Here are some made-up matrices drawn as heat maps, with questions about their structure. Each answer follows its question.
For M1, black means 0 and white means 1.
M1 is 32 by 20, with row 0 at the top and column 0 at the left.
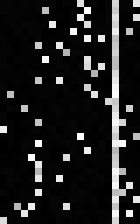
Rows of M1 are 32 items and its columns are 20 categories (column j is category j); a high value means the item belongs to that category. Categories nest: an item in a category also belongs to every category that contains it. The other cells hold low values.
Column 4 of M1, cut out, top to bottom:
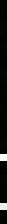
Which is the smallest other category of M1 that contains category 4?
9
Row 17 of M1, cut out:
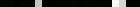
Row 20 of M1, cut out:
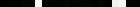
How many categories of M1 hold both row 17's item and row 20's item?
3
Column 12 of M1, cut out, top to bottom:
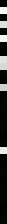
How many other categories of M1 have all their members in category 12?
3
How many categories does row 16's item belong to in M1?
1
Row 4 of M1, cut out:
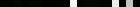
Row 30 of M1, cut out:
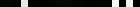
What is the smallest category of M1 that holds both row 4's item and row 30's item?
18
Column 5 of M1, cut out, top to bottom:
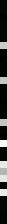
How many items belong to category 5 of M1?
8
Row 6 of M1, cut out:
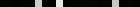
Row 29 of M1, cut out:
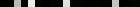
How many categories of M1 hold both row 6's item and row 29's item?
1
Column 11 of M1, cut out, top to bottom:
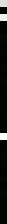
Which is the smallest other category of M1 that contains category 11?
19
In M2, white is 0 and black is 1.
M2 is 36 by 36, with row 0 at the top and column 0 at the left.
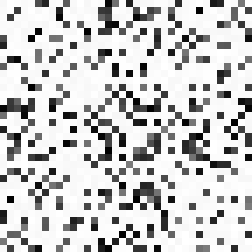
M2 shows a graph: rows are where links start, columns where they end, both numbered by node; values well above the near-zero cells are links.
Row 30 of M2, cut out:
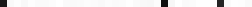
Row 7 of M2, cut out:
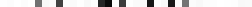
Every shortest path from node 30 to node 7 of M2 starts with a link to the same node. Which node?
node 0
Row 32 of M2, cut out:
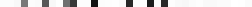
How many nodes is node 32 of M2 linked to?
8
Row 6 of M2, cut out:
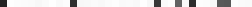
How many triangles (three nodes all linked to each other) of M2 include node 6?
6
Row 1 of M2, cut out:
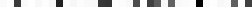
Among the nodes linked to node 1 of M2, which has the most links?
node 15
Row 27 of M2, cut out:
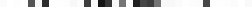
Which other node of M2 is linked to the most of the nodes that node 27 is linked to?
node 22
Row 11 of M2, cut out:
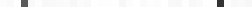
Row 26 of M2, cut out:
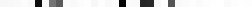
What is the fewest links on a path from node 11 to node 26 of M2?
4
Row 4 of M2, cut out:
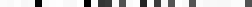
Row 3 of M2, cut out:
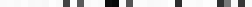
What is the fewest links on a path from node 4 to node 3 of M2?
2
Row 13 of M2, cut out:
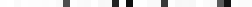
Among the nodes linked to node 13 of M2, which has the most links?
node 31
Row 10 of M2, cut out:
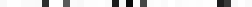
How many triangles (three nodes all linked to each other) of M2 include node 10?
8
